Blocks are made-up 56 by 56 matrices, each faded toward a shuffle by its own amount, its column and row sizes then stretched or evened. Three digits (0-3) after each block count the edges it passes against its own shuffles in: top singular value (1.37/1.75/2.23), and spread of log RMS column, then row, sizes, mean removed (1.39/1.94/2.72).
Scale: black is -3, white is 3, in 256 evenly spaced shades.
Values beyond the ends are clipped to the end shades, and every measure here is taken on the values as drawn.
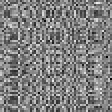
3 2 0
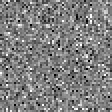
1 1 0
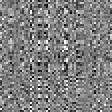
3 3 0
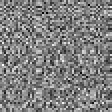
3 0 1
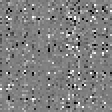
0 3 2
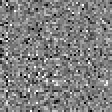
2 1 1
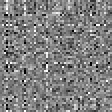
2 2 2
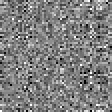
2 2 1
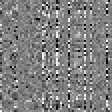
3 3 0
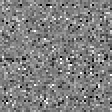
0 0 1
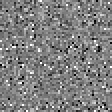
0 0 1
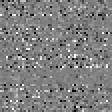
0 1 3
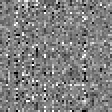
1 3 1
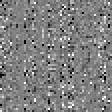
0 3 0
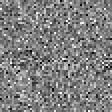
2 0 1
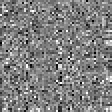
2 2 1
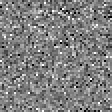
0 0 1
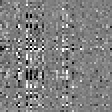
3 3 2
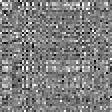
3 2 2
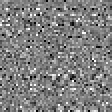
2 0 2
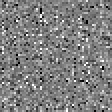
0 2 0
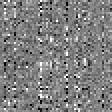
2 3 1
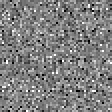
1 0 2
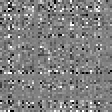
0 3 3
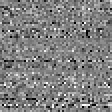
1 1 3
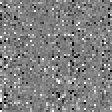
0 2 1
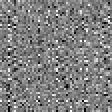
3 2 1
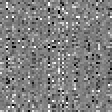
2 3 1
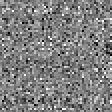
2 1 1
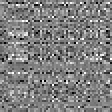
3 0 3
